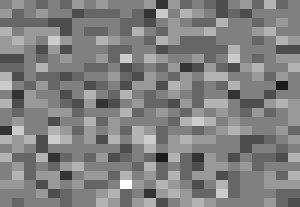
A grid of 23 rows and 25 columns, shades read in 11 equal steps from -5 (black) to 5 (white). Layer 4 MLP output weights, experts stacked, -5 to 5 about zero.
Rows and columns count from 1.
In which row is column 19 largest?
22
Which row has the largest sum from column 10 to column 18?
16
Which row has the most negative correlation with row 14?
5
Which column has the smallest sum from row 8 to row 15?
9
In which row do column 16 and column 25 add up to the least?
6
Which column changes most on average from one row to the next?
14
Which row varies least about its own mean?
13
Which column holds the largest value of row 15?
2
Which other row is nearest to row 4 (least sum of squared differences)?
23
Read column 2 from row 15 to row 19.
3 1 1 -1 1
